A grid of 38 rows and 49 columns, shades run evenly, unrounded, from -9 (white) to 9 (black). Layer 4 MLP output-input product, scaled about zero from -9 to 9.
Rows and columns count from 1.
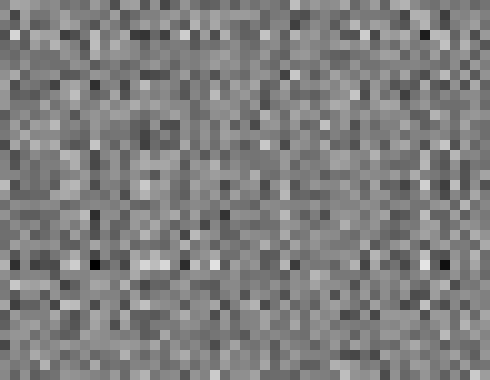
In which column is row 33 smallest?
47
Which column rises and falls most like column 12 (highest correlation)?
24
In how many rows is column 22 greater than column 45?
18
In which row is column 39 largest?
38
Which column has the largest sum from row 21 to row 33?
10
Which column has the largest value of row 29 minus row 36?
46
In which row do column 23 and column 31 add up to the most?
22
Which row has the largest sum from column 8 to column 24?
8
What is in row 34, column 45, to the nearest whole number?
-4
